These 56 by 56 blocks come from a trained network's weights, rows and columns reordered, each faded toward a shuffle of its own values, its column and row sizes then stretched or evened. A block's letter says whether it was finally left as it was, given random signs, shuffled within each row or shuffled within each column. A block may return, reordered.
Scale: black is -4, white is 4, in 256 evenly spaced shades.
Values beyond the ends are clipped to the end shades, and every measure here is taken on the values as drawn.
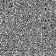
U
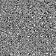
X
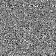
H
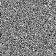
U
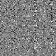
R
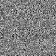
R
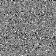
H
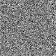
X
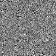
X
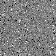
U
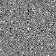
X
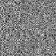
R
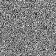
H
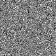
U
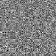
R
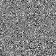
X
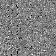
U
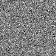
U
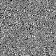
H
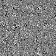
X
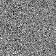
U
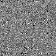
X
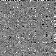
R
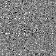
X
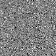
X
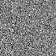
U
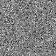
U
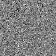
U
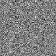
R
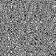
R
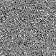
R
